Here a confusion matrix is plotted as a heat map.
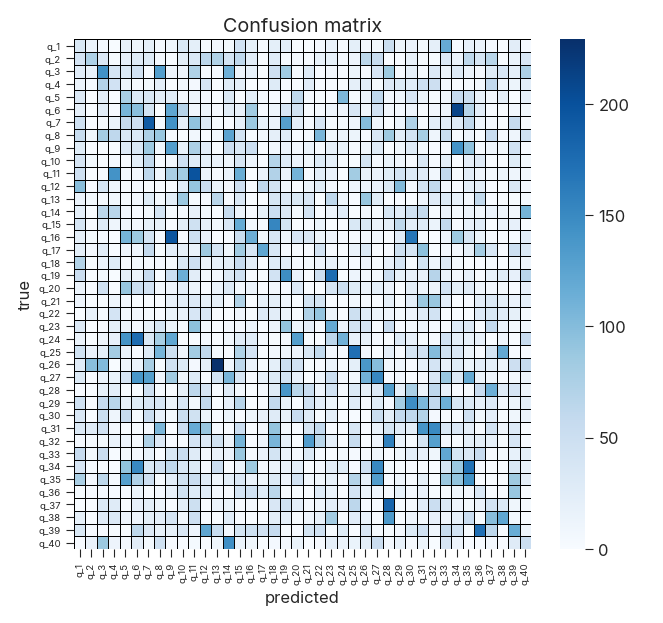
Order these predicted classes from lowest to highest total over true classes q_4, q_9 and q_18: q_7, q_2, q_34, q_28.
q_2, q_28, q_7, q_34
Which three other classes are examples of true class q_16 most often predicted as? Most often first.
q_9, q_30, q_5
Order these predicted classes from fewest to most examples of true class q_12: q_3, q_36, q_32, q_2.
q_2, q_36, q_3, q_32
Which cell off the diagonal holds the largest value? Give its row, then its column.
q_26, q_13
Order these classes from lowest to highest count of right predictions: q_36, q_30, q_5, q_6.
q_36, q_30, q_5, q_6
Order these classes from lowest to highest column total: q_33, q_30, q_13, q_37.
q_13, q_37, q_30, q_33
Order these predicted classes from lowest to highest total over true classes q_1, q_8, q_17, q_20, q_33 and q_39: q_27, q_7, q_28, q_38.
q_38, q_27, q_28, q_7
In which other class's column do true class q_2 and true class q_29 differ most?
q_30
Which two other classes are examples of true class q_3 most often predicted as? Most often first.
q_8, q_14
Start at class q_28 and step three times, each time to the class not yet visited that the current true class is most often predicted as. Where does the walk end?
q_11
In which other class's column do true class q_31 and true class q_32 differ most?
q_28
